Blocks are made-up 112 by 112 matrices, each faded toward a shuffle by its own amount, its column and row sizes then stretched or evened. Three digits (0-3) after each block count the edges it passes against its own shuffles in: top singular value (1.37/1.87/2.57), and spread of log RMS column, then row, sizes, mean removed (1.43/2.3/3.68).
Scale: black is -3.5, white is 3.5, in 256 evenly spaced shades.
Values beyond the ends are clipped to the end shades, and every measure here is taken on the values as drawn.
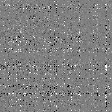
1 2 2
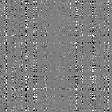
3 3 2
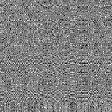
3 0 2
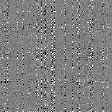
1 3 2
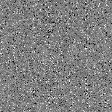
1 1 0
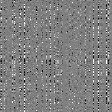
3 3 1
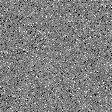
0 0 0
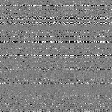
3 0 3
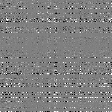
1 2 3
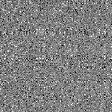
2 1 1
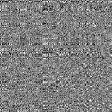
3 1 2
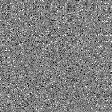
2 0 1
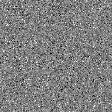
1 1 1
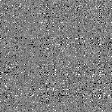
0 2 2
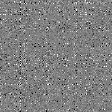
1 2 2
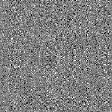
2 2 1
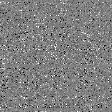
0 1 2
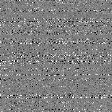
1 1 3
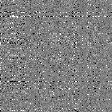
2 2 2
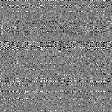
3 1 3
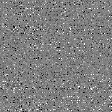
1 1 2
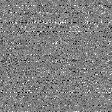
2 0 2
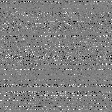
0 0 3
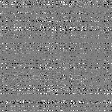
1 2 3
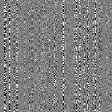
3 3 0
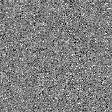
1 1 0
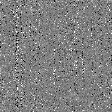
0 2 0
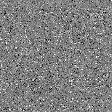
1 0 1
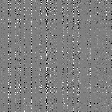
3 3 2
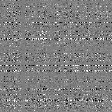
2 2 3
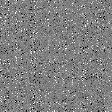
0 2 1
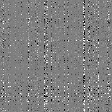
1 3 2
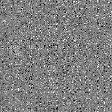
2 2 1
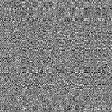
3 0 2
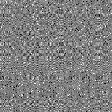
3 1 0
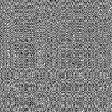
3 1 0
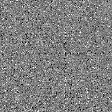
1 1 1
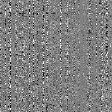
2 3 1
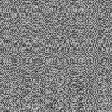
3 0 0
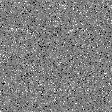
0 0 1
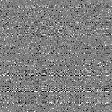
3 0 2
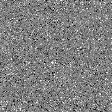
0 1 1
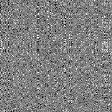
3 2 0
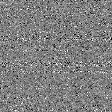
1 0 2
